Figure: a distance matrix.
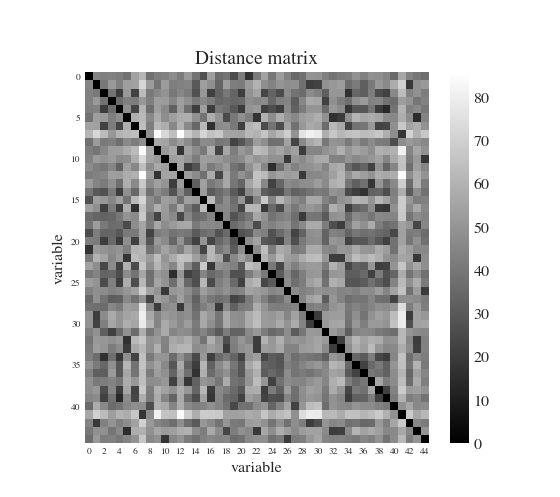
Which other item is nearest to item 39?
4
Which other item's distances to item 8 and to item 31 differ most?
3
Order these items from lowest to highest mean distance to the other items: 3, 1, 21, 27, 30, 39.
39, 27, 3, 1, 21, 30
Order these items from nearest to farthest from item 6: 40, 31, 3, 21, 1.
31, 3, 40, 1, 21
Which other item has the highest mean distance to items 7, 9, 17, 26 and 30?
41
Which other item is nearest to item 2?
34
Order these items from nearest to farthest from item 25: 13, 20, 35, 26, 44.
20, 35, 13, 44, 26
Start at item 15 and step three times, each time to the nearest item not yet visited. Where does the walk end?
19
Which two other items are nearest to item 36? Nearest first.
14, 35
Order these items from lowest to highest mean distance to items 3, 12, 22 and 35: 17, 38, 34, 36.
17, 34, 36, 38
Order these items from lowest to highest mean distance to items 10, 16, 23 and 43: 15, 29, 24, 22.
24, 22, 29, 15
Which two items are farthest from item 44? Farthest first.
7, 41
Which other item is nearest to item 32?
5
